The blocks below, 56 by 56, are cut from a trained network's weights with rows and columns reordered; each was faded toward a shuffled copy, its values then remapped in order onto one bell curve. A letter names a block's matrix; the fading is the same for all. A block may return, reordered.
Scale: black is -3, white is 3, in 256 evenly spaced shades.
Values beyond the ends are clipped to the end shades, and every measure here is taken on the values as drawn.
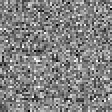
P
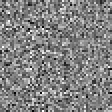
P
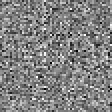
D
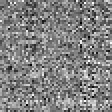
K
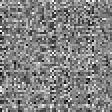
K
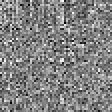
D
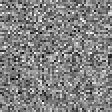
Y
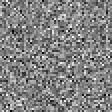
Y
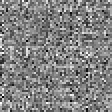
K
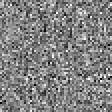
P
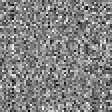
D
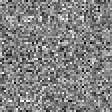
Y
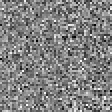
P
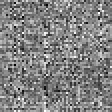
K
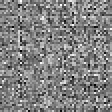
K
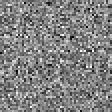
Y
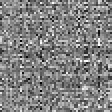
K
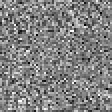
P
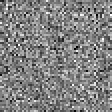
P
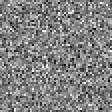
Y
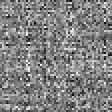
K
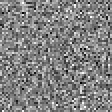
P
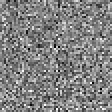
D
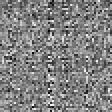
K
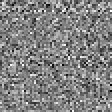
Y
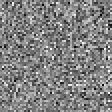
P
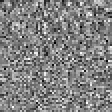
D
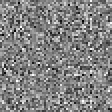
P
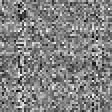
K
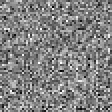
D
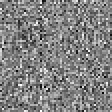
D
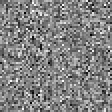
P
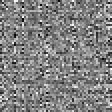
K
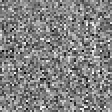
P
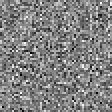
P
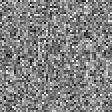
P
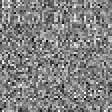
D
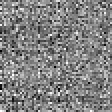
K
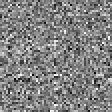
P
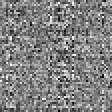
K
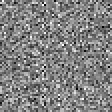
D
